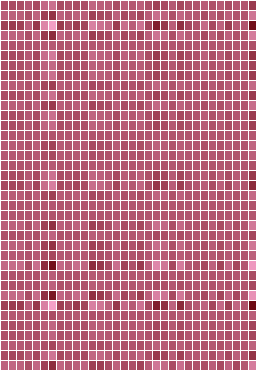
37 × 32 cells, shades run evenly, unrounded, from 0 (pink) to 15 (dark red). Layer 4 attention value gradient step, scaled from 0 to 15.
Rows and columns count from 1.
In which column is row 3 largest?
32
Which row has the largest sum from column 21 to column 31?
3
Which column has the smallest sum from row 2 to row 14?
7
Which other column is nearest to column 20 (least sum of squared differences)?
23
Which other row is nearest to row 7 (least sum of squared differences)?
13
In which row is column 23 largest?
31
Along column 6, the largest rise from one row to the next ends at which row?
4
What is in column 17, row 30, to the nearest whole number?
8
